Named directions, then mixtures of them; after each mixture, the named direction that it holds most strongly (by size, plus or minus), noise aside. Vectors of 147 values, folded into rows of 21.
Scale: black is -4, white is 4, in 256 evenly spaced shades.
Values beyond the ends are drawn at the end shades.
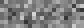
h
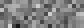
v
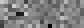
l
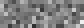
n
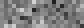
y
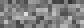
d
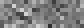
y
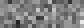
d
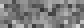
n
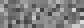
n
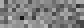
h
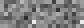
n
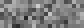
v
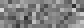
v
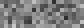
y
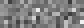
n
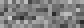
d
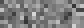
h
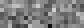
v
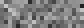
h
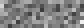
n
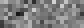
l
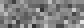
n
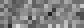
v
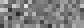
l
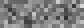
h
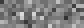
h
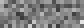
n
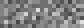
d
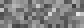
v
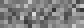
h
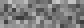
d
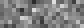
y
